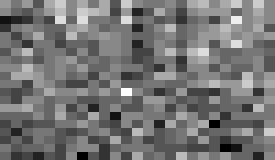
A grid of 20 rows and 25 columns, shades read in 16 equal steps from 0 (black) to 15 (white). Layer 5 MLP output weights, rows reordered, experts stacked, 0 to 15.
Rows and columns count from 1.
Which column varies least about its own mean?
14
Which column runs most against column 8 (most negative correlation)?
17
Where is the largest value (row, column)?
12, 12
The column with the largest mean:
19
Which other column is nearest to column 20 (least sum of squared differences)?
15
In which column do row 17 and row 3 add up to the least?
2
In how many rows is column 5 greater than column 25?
8
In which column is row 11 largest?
23
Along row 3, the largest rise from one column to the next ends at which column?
6
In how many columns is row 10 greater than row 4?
12
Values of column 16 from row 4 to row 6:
11 8 7
